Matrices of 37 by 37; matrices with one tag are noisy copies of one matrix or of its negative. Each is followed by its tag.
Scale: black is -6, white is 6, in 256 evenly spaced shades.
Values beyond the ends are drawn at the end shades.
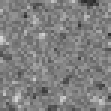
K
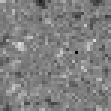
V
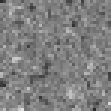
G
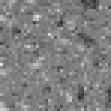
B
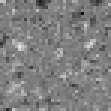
V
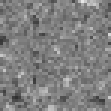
K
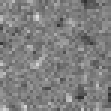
B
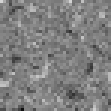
G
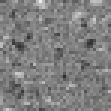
V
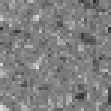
B
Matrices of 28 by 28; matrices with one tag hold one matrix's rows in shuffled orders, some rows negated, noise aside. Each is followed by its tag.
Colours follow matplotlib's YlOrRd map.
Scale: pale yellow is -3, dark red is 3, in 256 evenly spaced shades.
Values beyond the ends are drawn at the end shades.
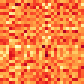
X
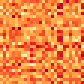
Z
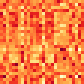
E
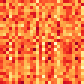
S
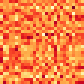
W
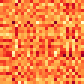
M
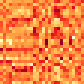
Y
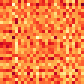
M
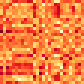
Y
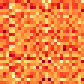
X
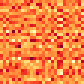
Z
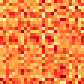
E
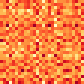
S
